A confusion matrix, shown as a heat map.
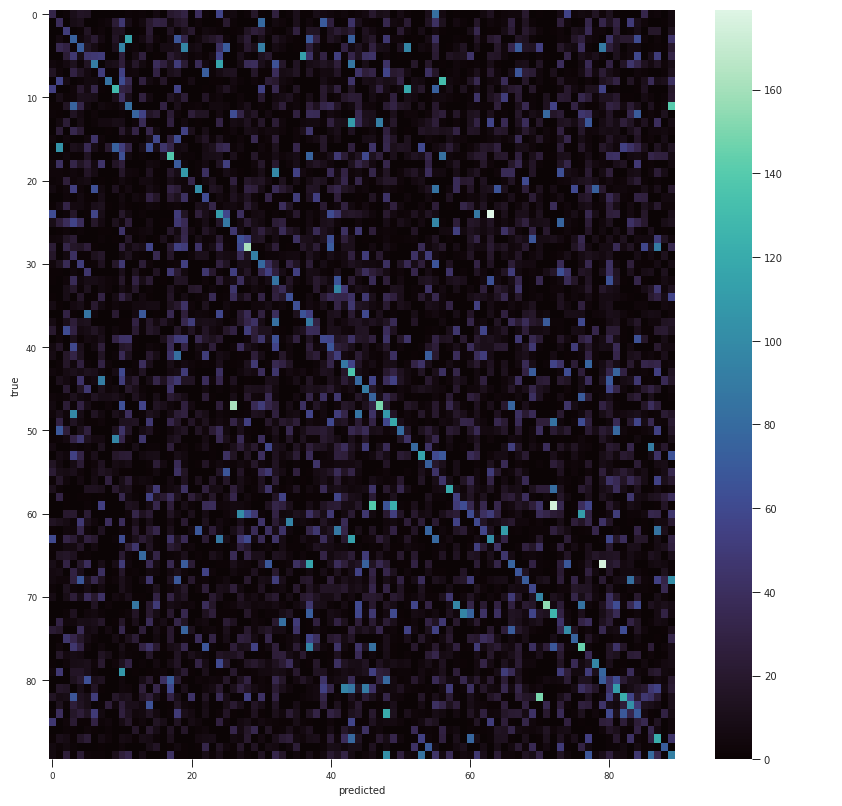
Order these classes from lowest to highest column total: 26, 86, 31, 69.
31, 86, 26, 69
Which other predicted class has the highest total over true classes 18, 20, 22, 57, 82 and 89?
48
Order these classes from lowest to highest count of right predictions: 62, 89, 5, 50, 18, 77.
77, 5, 62, 18, 50, 89
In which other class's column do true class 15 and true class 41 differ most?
54
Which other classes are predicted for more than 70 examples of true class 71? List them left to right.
12, 58, 76
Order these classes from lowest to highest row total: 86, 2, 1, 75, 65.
86, 2, 65, 75, 1
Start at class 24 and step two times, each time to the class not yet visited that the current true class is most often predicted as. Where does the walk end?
43
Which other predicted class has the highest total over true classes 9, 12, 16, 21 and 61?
55
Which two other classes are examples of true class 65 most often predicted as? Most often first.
13, 45
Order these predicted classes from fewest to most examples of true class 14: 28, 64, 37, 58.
28, 64, 58, 37
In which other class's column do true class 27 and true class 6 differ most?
24
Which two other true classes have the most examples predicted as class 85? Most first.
28, 82
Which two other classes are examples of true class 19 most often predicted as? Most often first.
32, 73
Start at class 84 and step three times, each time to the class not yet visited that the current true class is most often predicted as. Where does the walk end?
11
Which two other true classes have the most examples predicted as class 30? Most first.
4, 1
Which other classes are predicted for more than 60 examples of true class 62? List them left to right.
21, 41, 54, 65, 87
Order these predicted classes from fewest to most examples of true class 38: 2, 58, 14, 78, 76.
76, 14, 78, 58, 2
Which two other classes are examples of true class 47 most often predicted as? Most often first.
26, 66
